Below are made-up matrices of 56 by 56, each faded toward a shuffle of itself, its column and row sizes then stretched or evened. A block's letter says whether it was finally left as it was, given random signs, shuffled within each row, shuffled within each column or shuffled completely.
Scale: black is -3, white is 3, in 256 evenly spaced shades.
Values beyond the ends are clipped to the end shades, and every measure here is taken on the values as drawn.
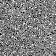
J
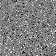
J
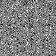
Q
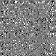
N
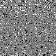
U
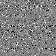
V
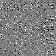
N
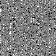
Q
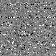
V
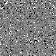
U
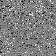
V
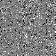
Q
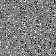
Q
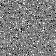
J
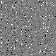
Q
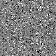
Q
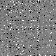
U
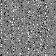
Q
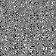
U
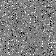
Q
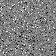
J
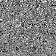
V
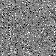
Q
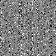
Q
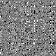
U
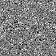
V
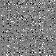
U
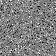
J
